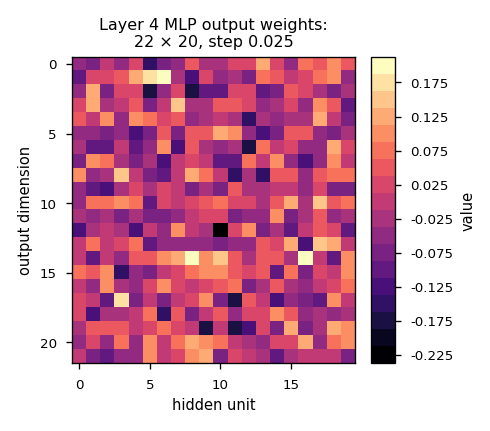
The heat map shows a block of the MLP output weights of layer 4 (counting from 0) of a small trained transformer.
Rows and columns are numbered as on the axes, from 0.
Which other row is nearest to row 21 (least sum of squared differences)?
9
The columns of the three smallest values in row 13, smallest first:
16, 5, 10
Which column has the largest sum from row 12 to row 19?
7
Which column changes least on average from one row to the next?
0
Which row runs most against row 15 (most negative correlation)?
1
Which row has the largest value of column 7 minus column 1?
14
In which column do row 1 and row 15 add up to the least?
3
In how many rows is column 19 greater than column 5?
13
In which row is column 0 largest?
8
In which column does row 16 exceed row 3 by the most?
19
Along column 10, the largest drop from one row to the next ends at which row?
12
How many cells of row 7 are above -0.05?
12
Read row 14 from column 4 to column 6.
0.05 0.05 0.1
